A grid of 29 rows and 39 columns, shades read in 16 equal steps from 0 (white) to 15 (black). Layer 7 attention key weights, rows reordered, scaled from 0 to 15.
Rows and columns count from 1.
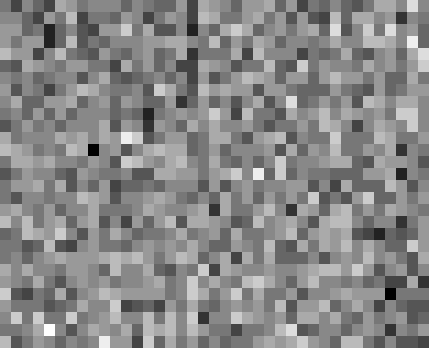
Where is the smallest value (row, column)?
28, 5
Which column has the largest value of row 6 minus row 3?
22
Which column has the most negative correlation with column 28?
6
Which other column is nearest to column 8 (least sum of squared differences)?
21
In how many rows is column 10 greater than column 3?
9
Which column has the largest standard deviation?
18
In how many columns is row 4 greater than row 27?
19
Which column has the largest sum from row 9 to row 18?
11
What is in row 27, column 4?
3
